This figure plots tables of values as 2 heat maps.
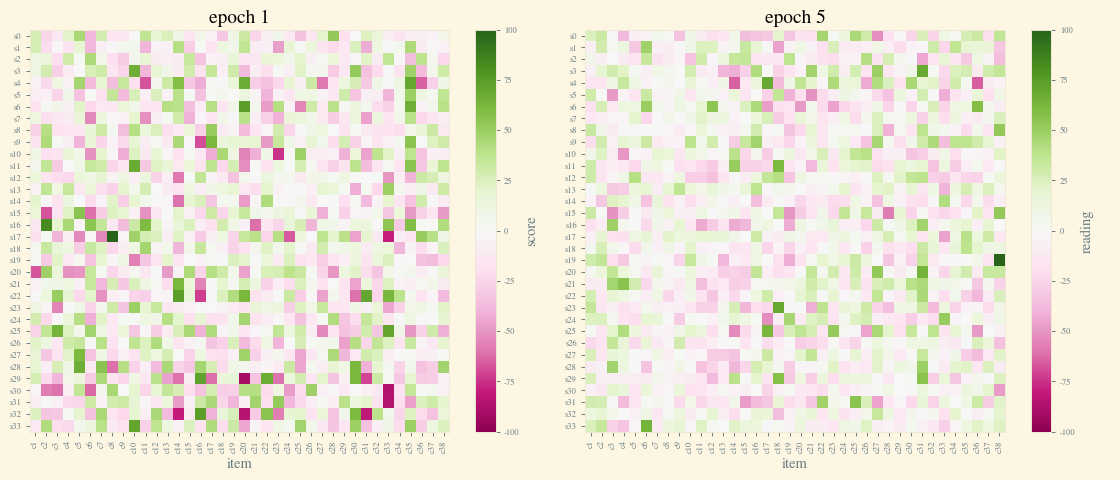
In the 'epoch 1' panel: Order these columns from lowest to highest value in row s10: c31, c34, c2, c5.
c31, c2, c34, c5
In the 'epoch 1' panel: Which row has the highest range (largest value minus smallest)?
s17
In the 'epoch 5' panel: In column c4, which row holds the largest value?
s21
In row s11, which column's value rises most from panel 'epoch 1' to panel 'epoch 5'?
c18
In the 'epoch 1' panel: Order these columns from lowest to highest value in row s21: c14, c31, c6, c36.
c36, c31, c6, c14
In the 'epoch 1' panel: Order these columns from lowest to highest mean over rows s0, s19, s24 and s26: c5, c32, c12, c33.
c33, c12, c32, c5
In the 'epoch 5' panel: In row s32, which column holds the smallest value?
c18
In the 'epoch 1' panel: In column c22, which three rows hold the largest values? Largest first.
s29, s32, s14
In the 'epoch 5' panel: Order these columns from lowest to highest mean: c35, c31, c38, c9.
c9, c35, c38, c31
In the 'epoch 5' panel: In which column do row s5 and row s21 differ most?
c3
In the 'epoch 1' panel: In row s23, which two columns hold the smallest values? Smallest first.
c3, c33
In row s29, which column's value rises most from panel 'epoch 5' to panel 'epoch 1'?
c12
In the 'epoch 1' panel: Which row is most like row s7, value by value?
s1
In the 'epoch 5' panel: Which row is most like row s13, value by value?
s17
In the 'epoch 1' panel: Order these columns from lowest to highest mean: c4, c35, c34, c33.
c34, c33, c4, c35
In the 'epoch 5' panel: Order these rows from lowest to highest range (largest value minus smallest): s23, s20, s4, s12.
s12, s20, s23, s4
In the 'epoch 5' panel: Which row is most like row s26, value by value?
s30
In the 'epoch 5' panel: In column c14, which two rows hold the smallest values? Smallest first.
s4, s25
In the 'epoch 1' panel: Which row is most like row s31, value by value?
s12
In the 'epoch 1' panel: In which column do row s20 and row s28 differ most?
c5
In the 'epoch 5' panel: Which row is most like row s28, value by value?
s16
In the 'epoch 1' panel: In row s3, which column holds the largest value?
c10
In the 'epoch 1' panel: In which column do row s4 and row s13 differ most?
c11
